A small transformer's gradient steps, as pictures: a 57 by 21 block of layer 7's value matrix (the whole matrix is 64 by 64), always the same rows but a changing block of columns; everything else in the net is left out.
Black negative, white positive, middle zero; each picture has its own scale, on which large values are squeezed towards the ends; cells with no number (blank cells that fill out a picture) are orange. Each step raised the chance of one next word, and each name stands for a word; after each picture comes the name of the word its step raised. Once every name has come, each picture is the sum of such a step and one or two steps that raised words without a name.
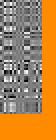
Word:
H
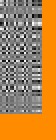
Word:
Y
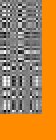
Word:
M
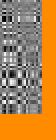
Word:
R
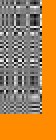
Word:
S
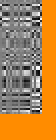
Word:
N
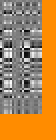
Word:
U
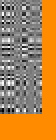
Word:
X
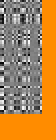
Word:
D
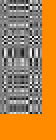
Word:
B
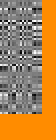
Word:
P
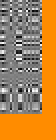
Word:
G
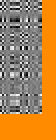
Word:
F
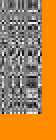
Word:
B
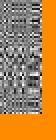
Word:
F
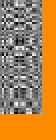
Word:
P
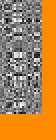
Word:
F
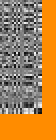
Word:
X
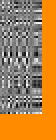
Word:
B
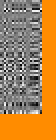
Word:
G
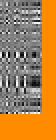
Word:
U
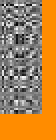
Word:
N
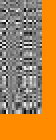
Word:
G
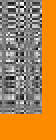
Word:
S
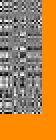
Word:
F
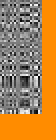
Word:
N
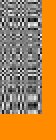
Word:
G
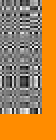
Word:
S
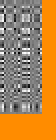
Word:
Y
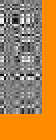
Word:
F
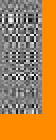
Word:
F
